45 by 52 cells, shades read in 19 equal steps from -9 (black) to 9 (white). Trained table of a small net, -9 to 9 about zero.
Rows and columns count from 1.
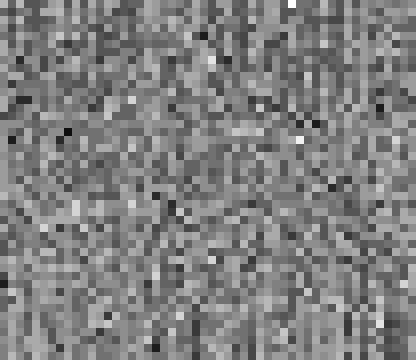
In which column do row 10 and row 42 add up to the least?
13
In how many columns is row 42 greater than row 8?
29
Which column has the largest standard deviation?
48
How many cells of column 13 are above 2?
6
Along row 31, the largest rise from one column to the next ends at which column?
31
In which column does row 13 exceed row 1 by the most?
17
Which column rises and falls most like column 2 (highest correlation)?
5
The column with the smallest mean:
21
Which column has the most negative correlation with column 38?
39
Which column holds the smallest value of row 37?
8
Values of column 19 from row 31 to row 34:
-2 -3 1 0
